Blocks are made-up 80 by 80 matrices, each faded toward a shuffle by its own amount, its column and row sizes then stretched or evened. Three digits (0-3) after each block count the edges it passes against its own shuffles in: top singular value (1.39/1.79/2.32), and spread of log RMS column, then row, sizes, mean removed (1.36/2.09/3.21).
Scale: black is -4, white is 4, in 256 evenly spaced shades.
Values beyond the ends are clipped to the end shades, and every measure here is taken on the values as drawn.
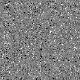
1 1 1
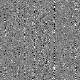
2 2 0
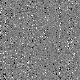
0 2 0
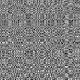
3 0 2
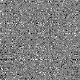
1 1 2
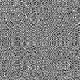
3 0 0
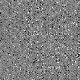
2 1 0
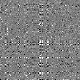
3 2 2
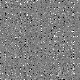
1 2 1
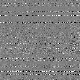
1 1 3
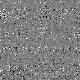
0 1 2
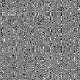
3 2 0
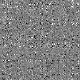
1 2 2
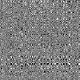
3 2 2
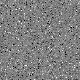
0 1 0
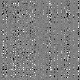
1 3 2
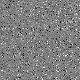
0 1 1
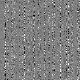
1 3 0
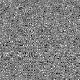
2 0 1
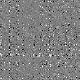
2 2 2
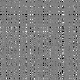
3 3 2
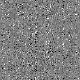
1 2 1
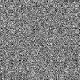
2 1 1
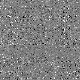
1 1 2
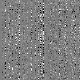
1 3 1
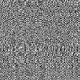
3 1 2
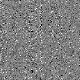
2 2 0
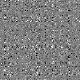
2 2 2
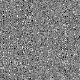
1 2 0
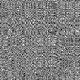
3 1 0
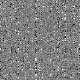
2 2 1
